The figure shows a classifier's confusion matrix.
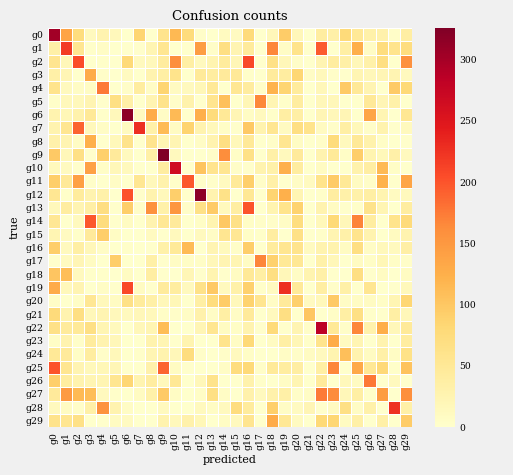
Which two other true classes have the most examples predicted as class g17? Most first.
g5, g20
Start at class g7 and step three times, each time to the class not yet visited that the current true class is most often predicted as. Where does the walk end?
g11
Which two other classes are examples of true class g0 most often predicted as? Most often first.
g1, g10
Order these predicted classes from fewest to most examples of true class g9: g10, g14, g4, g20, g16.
g10, g20, g16, g4, g14
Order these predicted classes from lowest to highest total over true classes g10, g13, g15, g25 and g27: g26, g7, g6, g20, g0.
g7, g6, g26, g20, g0
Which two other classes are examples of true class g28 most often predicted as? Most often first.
g4, g18
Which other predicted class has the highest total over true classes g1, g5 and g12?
g18
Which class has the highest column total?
g0
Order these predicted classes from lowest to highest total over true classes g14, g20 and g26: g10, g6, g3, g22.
g22, g10, g6, g3
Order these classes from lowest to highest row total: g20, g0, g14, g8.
g8, g20, g14, g0
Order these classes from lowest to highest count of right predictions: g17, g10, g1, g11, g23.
g23, g17, g11, g1, g10
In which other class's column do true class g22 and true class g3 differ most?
g25
